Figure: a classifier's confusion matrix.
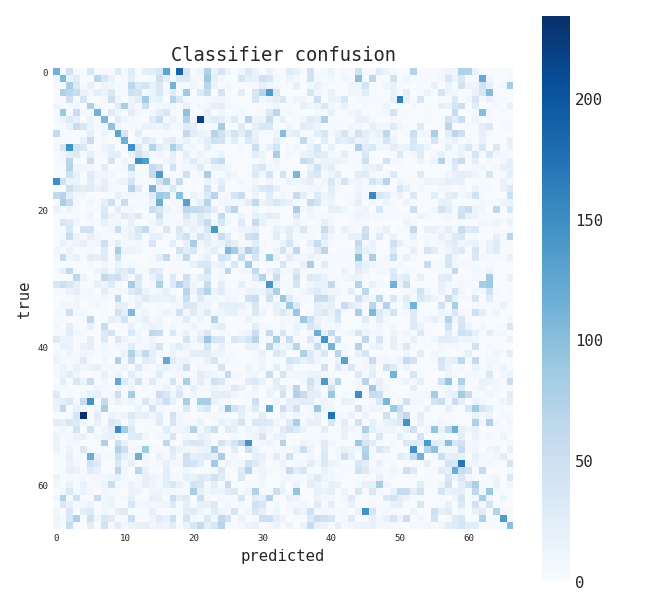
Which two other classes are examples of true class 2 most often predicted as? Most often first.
17, 66
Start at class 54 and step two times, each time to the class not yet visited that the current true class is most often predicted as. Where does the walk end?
37
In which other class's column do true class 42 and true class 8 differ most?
16
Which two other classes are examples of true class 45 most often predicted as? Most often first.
39, 9
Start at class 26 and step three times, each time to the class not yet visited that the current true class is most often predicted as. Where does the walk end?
35
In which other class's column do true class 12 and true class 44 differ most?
49
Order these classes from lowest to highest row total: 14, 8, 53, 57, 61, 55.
53, 14, 8, 57, 61, 55
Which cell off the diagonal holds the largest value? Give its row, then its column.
50, 4
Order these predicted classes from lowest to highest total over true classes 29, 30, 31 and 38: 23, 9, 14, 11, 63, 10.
23, 10, 9, 14, 11, 63
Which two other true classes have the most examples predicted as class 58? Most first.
52, 34
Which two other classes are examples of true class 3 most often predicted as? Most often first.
31, 63
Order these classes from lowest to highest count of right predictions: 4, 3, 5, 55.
4, 3, 5, 55
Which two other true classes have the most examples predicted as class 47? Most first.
60, 33
